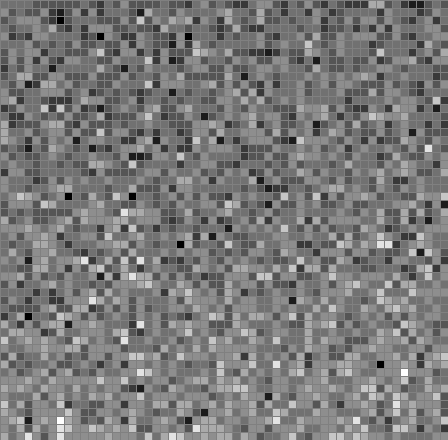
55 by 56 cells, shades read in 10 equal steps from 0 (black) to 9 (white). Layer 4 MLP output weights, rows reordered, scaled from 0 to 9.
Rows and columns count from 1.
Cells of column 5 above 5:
4
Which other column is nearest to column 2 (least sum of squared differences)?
36
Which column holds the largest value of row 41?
18
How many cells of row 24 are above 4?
15
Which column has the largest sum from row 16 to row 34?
7
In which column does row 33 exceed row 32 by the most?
11
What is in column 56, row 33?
2
